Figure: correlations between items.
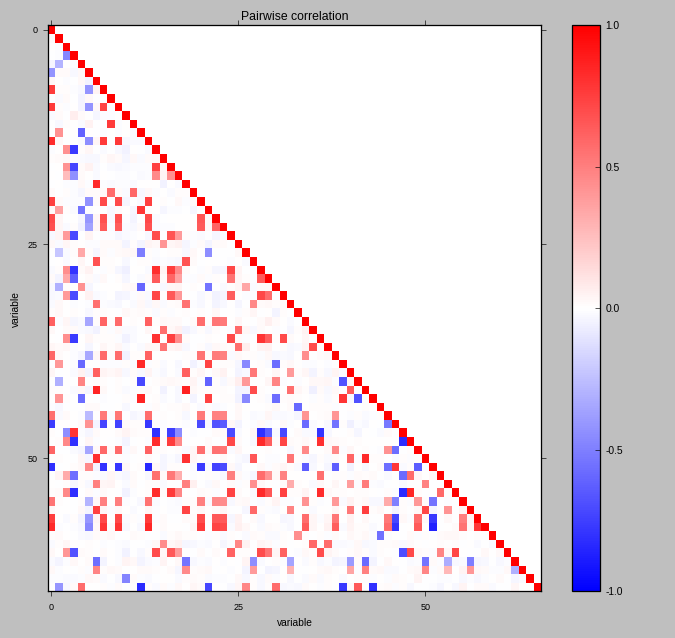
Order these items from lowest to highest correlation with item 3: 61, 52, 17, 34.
61, 52, 17, 34
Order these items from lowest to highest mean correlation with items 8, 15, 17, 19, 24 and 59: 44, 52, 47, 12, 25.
47, 44, 12, 25, 52
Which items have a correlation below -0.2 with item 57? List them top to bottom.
5, 46, 51
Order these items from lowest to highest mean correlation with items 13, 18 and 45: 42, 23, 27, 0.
27, 42, 23, 0
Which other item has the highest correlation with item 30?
65
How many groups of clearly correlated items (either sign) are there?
8
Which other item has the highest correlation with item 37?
35
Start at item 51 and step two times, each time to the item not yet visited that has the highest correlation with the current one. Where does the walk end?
5
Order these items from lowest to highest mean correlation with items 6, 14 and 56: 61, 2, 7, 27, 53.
7, 2, 61, 53, 27
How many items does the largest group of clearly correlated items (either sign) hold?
17
